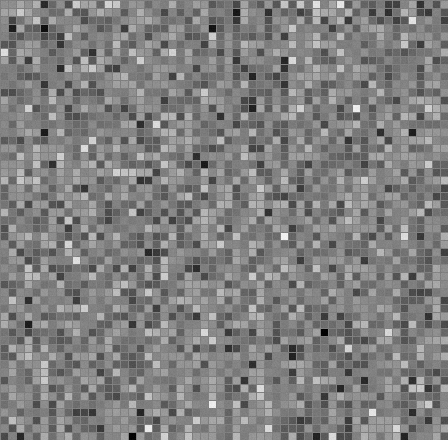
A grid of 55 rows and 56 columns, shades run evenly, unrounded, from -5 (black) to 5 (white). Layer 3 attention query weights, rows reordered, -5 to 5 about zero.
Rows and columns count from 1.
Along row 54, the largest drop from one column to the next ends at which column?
20
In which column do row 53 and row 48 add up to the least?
46
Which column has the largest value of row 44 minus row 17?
6
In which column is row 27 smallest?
34
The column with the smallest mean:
41
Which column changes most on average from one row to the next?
19
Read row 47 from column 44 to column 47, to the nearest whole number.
-3 0 0 0
